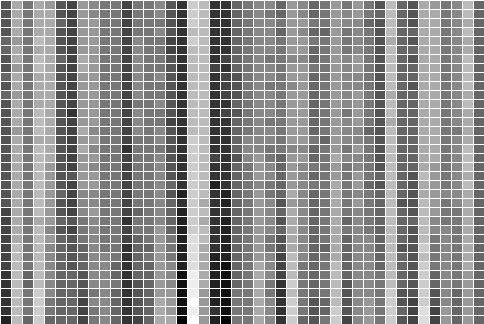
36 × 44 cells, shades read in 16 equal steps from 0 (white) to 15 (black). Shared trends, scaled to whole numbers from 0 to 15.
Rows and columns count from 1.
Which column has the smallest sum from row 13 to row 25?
18
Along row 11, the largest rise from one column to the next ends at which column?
20
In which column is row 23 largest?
21
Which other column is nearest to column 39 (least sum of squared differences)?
4
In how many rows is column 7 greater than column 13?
30
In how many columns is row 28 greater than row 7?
18
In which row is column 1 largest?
36
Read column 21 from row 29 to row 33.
13 14 14 14 14
